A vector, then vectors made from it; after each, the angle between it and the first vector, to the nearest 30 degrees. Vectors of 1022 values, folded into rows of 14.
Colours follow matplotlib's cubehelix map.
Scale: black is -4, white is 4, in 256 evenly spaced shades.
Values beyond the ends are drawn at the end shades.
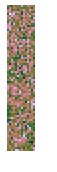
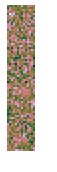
30 degrees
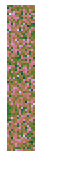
30 degrees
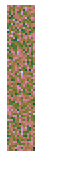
120 degrees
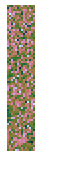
30 degrees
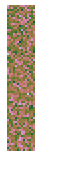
90 degrees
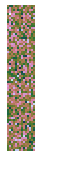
30 degrees
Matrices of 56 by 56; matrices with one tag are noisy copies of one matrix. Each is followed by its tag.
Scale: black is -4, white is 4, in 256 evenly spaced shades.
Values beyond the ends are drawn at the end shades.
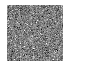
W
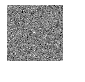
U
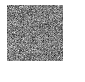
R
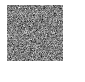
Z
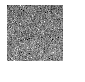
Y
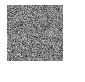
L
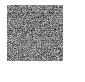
R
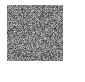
R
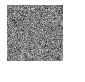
U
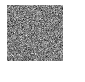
U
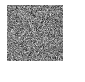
Z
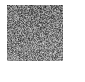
Y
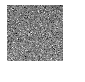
Y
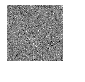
W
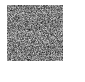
Z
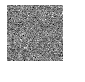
L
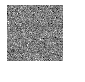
L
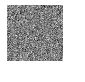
W
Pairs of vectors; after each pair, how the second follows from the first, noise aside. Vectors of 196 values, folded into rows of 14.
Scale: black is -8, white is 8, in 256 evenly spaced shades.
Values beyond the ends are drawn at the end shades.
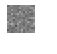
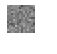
negated.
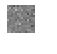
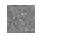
reversed, shrunk.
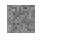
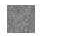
reversed, negated, shrunk.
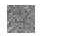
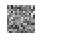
wrapped around, scaled up.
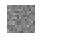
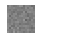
reversed, negated, shrunk.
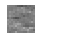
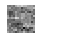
negated, scaled up.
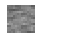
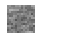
negated.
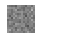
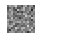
negated, scaled up.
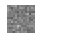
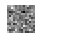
reversed, negated, scaled up.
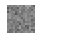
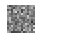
reversed, negated, scaled up.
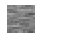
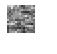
reversed, negated, scaled up.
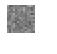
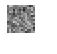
negated, scaled up.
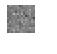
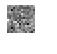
reversed, negated, scaled up.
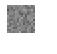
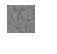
wrapped around, shrunk.
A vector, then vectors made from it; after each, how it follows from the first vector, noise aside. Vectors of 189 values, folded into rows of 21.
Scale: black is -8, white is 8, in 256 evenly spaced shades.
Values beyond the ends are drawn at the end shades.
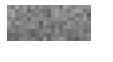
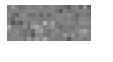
wrapped around, partly zeroed.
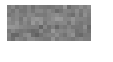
wrapped around, negated, shrunk.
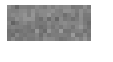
wrapped around, negated, shrunk.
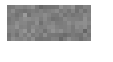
wrapped around, negated, shrunk.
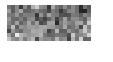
reversed, scaled up.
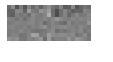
negated, partly zeroed.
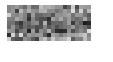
wrapped around, scaled up.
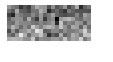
reversed, scaled up.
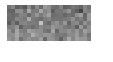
negated.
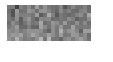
negated.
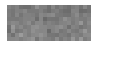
reversed, shrunk.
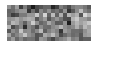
wrapped around, scaled up.
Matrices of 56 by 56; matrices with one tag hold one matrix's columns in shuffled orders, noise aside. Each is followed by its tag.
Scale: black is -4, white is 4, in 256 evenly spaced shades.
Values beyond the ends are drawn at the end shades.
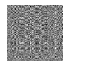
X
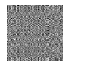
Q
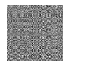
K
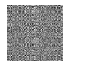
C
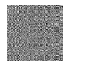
C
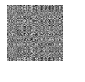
Q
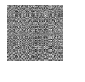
K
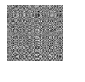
K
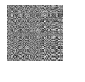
K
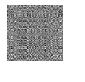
K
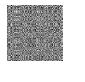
C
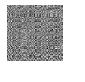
K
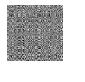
K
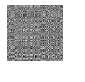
K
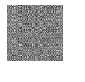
C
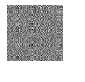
C
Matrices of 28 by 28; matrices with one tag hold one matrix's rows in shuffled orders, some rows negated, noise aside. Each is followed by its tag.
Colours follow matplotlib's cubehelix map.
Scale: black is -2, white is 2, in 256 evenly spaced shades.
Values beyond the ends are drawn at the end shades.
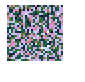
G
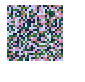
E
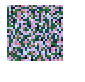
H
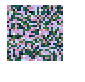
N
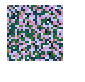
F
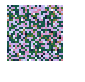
F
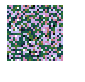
N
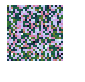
H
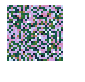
E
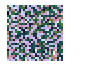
F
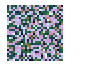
G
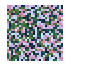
F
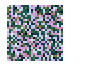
H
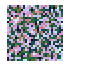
N
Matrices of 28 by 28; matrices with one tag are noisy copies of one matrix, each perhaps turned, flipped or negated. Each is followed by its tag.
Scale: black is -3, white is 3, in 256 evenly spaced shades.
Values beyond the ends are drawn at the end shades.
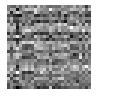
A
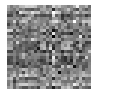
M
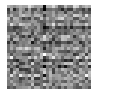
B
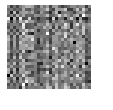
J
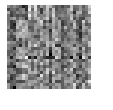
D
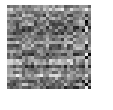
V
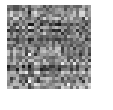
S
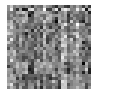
V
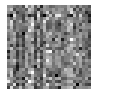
A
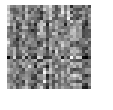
D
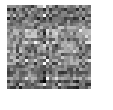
M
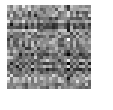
S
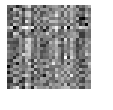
S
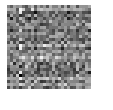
J
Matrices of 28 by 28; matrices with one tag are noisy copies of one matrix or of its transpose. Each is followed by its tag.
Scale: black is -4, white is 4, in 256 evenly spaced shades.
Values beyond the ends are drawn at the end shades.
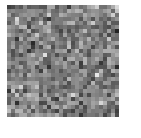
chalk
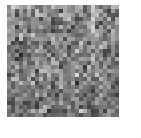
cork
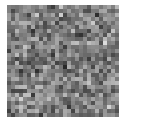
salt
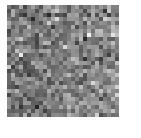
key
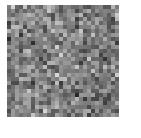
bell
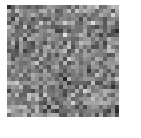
chalk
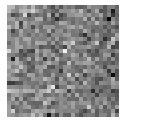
cork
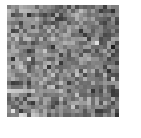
cork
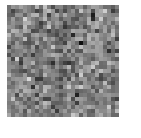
salt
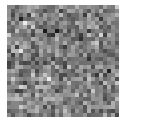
salt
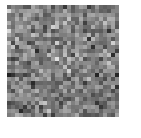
bell
